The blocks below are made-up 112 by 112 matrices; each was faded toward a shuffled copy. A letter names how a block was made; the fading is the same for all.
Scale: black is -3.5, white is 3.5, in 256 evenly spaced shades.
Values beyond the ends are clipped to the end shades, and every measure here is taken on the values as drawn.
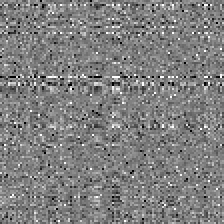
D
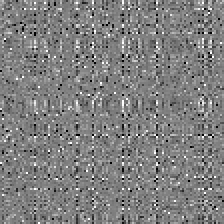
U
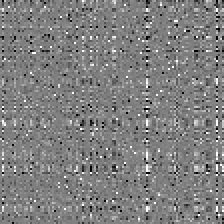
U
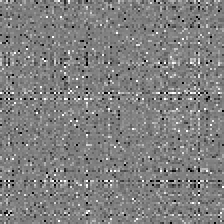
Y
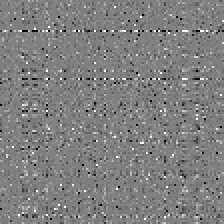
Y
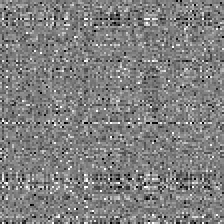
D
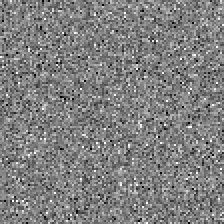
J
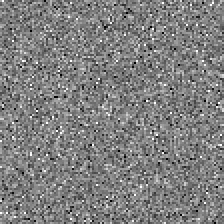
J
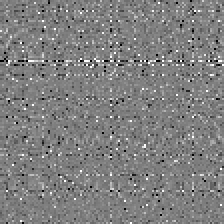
Y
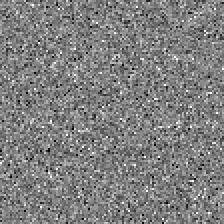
J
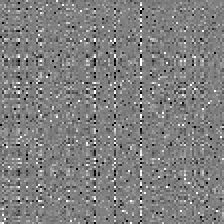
U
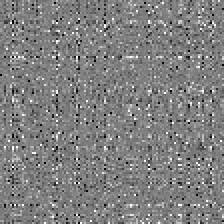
Y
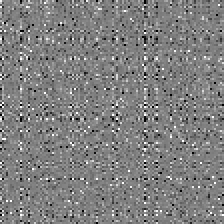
U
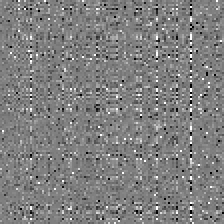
U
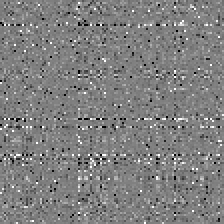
Y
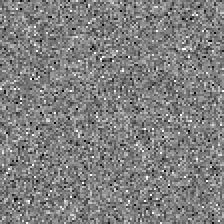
J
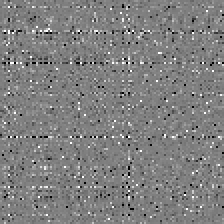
Y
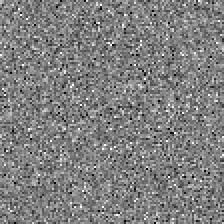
J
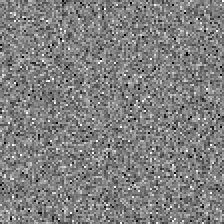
J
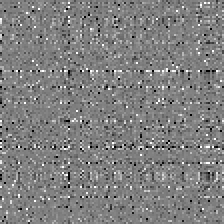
Y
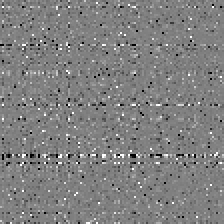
Y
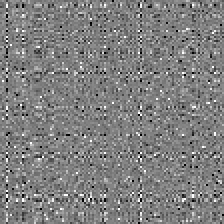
U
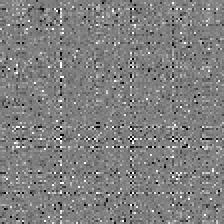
Y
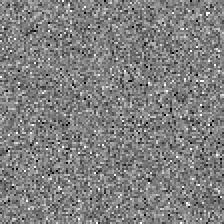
J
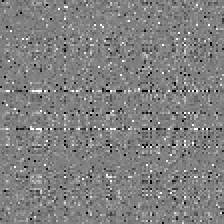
Y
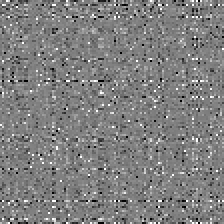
Y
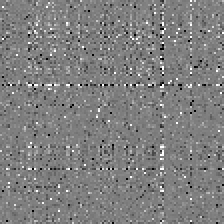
Y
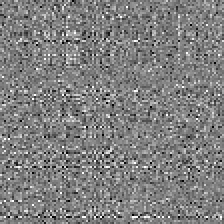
D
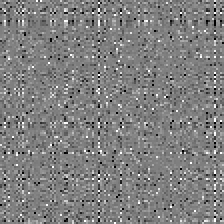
U
